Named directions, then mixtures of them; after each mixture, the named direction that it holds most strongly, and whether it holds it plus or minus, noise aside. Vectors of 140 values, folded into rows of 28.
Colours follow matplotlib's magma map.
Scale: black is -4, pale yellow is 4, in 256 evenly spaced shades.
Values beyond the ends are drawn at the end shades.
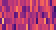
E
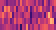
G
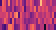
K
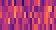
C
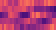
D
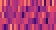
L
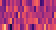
K, minus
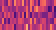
C, minus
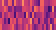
C, minus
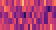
C, minus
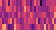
K, minus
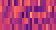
C, plus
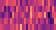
G, minus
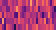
E, plus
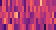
K, plus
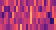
G, minus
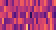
G, plus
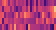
E, minus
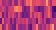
E, plus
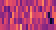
G, minus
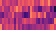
D, plus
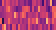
E, minus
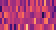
L, minus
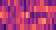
D, minus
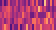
L, minus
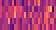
C, plus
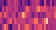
L, minus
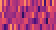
L, plus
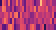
K, plus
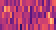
G, plus
